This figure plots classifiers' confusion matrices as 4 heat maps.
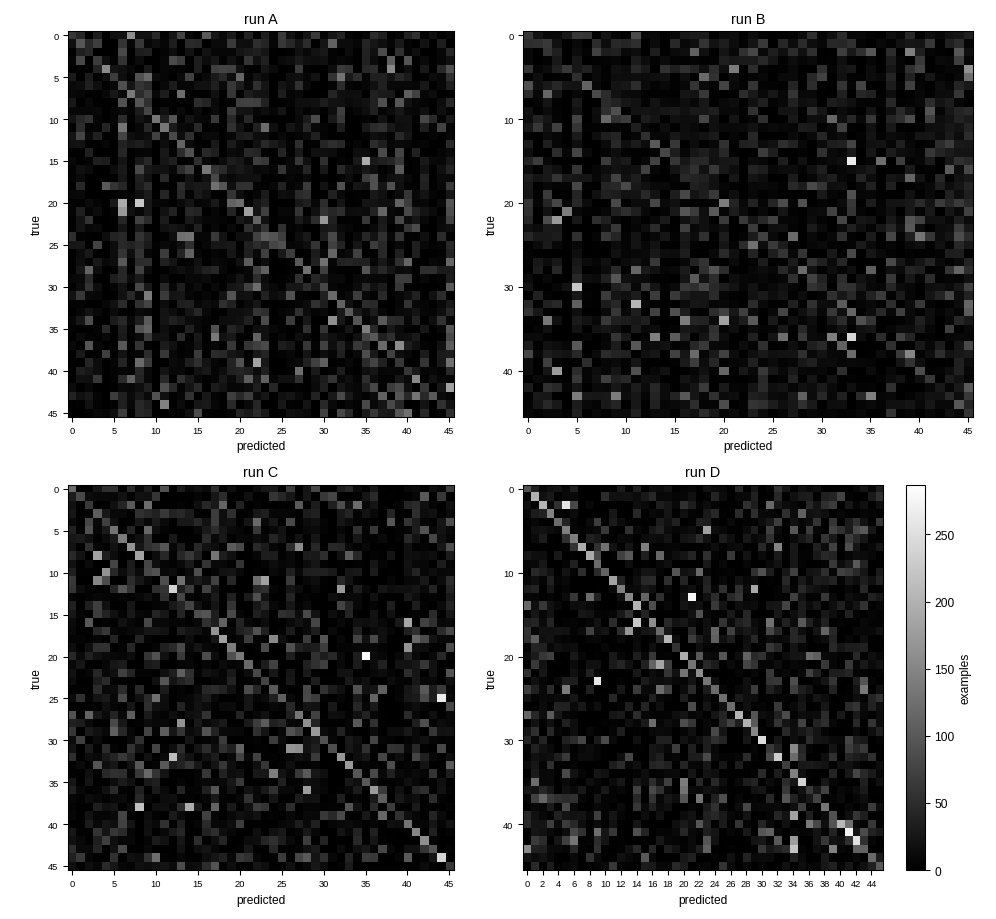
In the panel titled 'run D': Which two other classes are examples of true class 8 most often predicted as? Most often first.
17, 13
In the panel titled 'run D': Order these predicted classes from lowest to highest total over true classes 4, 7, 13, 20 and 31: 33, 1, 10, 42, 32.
33, 1, 10, 42, 32
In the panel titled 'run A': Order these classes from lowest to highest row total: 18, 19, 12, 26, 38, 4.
19, 12, 38, 26, 4, 18
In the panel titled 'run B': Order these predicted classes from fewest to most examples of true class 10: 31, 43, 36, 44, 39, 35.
36, 43, 44, 35, 39, 31
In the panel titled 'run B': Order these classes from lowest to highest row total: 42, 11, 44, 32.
11, 42, 44, 32
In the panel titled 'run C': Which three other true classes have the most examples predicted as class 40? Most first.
16, 19, 44
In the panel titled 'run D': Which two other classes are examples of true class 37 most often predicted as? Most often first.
22, 2
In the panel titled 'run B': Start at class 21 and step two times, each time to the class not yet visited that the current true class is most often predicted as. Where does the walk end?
45
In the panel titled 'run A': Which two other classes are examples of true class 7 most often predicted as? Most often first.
13, 40
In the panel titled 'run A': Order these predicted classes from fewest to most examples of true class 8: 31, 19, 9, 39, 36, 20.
19, 31, 36, 9, 20, 39
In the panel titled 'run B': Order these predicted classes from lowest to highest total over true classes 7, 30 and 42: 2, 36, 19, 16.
36, 19, 16, 2
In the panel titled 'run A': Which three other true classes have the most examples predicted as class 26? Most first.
31, 34, 1
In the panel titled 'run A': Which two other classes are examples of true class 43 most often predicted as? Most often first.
41, 37
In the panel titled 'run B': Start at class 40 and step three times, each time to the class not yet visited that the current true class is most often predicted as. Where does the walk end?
20
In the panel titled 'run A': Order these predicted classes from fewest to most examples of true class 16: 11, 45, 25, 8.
11, 45, 25, 8
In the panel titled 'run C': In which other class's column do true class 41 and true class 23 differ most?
11
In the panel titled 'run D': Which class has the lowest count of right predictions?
15
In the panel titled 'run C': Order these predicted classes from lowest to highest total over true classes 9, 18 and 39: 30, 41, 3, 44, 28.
3, 44, 28, 41, 30
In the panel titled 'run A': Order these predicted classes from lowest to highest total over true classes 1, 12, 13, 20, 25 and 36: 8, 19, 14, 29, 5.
5, 29, 14, 19, 8
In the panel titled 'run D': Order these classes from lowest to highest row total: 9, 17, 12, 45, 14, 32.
9, 45, 12, 14, 32, 17
